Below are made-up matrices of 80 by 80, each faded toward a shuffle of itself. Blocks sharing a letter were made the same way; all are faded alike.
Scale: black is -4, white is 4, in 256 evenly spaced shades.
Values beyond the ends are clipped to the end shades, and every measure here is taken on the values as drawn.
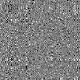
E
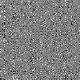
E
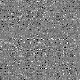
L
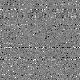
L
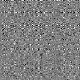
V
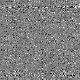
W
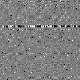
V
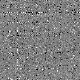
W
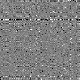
V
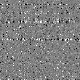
L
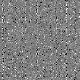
E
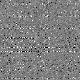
L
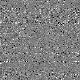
W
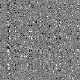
E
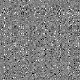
E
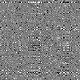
V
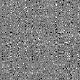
E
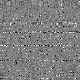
L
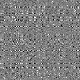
V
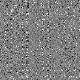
E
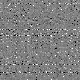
L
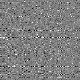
V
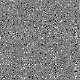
W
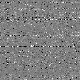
L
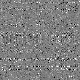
L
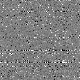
L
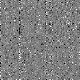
E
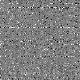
L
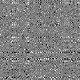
V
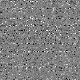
L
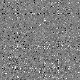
W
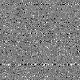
L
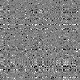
V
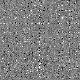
W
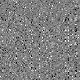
E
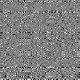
V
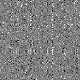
E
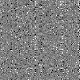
E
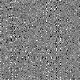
E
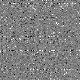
L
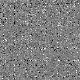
W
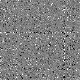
W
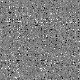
W
